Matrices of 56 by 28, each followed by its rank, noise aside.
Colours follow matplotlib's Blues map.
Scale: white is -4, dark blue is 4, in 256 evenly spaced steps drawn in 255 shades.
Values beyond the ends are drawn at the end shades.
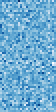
seven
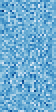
seven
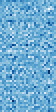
six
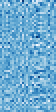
six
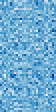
five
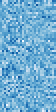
six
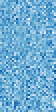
six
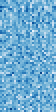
seven
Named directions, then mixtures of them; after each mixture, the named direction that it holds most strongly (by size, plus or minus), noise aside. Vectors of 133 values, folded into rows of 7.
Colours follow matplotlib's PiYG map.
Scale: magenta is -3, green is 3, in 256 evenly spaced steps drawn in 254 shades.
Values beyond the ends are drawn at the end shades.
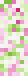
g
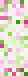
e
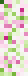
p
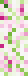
p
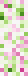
p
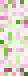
e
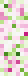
p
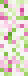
p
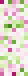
p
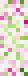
e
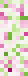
p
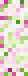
e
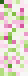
p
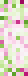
e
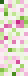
p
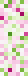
g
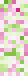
g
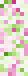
g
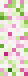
e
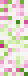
e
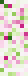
p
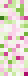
e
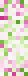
e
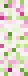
e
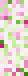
e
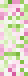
g
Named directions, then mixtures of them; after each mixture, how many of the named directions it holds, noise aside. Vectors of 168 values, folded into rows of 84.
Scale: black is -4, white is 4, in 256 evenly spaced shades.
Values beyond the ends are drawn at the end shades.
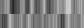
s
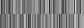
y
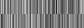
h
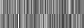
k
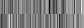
three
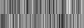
four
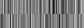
two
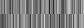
four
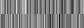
two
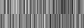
four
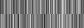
three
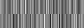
three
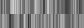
two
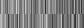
three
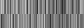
two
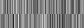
two
